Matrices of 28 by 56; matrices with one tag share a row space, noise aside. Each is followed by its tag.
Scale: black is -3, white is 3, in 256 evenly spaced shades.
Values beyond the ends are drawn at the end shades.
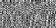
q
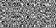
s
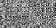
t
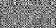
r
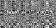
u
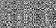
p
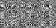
u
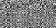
t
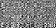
s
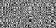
r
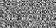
t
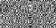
r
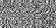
q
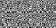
t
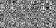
u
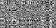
u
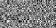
t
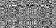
u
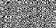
t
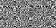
r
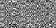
u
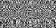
r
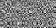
t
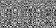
p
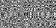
p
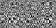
u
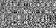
p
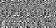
s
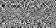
s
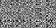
q
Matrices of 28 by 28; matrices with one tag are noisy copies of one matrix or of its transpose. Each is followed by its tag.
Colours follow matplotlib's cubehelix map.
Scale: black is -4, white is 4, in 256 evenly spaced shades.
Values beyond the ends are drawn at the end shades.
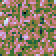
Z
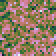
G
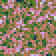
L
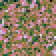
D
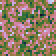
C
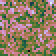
C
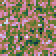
Z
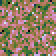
G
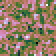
Z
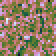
Z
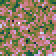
G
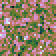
Z
